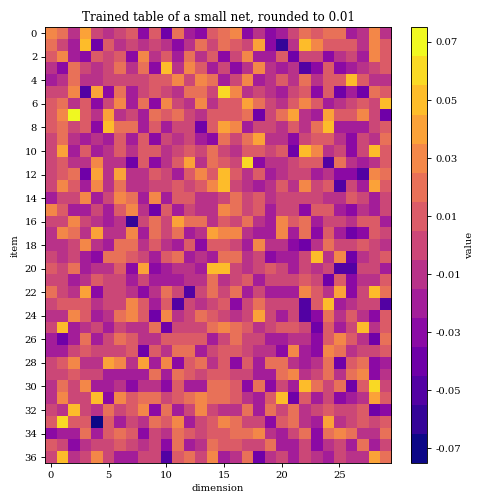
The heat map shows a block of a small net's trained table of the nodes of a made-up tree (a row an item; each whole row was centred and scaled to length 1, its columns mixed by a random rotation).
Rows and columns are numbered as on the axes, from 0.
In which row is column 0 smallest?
34
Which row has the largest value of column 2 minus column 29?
7
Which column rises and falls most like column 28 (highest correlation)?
22
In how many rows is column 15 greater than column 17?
21
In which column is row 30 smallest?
26
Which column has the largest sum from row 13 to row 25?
15
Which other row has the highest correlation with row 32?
28
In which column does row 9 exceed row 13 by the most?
18
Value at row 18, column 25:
0
